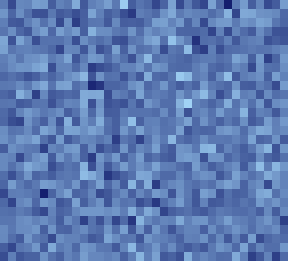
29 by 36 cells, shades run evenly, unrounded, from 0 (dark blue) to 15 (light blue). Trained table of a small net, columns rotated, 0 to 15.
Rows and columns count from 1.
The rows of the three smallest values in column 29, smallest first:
1, 4, 27
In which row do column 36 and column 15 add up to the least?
25
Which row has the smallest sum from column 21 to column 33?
24
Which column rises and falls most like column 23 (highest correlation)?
29
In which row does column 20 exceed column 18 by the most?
16
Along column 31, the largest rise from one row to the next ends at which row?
28
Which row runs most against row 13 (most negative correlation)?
6
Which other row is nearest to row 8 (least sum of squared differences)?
10
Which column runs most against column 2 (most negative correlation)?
31
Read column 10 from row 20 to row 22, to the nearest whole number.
7 10 6
